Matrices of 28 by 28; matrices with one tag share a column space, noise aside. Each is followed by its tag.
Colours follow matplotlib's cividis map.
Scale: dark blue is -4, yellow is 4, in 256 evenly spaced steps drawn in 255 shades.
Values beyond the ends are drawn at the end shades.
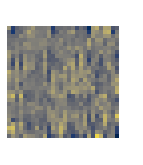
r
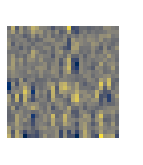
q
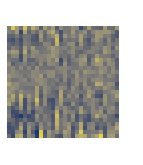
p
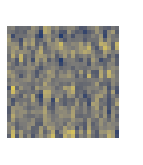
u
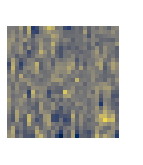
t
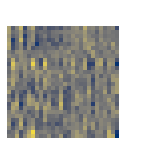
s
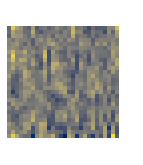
r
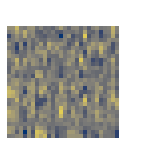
u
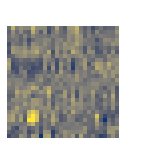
t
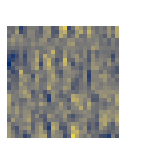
r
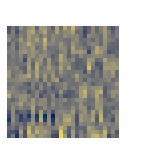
t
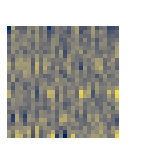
t
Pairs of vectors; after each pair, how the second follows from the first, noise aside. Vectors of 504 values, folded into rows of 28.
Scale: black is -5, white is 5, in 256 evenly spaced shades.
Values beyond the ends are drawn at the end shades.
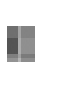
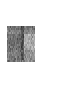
reversed, negated.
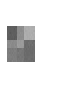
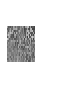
sign-scrambled.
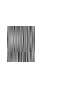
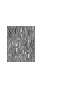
wrapped around, negated, partly zeroed.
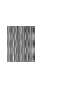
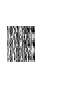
scaled up.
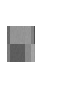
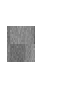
shrunk.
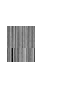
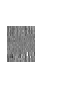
wrapped around, negated, partly zeroed.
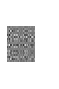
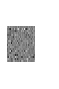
wrapped around, negated, partly zeroed.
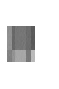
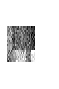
scaled up.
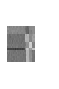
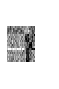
negated, scaled up.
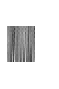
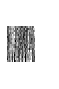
negated, scaled up.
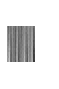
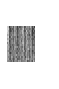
reversed, negated.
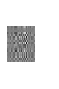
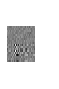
reversed, negated, partly zeroed.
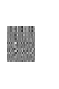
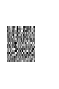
negated, scaled up.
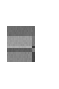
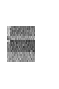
reversed, negated.
